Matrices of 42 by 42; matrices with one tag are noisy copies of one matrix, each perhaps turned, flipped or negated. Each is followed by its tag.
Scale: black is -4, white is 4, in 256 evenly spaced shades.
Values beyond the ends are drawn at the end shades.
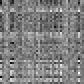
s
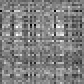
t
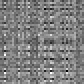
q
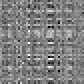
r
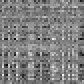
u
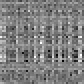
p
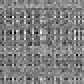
q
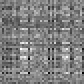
t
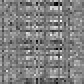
p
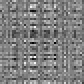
r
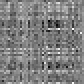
t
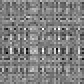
r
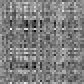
t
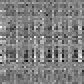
p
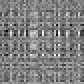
r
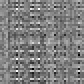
q
